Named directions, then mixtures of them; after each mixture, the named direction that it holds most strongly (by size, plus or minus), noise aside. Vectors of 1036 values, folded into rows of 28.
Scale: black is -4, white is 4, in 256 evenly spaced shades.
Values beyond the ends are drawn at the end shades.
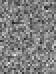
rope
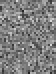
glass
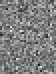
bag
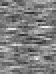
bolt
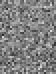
rope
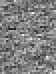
bolt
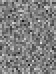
rope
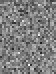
rope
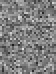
glass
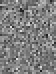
bag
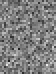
rope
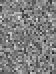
glass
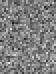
rope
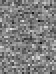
rope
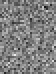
rope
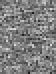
glass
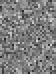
glass
